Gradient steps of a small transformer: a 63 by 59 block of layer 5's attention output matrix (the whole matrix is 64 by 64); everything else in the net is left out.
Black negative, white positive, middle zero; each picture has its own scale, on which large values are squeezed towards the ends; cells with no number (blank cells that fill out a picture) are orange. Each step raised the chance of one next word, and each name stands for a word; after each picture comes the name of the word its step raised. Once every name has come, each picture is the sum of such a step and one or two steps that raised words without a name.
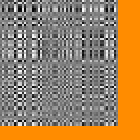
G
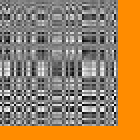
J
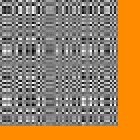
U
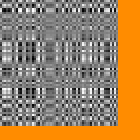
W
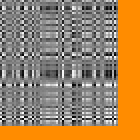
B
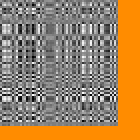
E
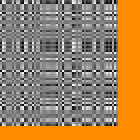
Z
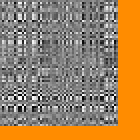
J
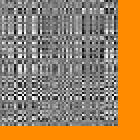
E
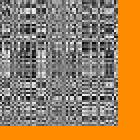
E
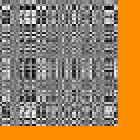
J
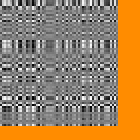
J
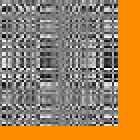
B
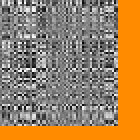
Z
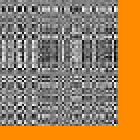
E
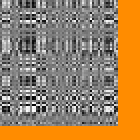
J
